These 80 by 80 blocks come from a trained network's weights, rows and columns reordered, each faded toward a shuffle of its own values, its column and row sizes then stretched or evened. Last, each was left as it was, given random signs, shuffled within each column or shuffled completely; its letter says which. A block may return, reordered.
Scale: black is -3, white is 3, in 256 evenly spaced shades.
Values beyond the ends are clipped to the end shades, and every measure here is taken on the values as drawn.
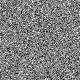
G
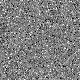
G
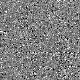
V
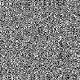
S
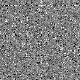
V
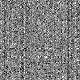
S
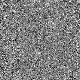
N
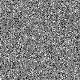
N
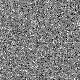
G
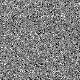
V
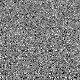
V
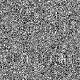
S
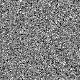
N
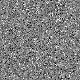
N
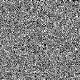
V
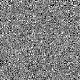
S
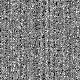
N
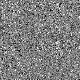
V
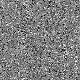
N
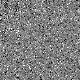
N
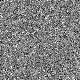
G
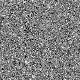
N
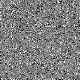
S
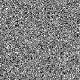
S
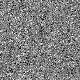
N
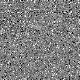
S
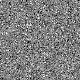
N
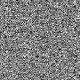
S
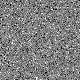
G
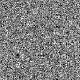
S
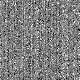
N
